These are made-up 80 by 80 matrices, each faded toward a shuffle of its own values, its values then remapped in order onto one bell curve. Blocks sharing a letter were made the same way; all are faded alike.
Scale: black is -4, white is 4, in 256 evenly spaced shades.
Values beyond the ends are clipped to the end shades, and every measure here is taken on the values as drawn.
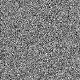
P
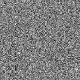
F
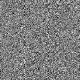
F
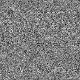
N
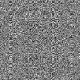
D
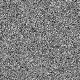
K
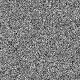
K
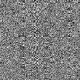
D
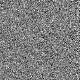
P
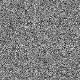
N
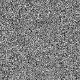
P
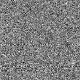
N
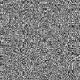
D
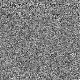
N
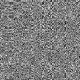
D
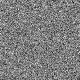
K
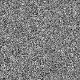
P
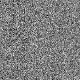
P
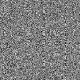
F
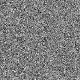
P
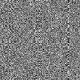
D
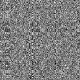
D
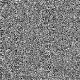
F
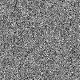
P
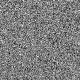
K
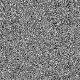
P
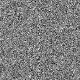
P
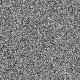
K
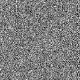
F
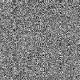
F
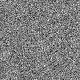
K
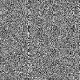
F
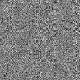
D
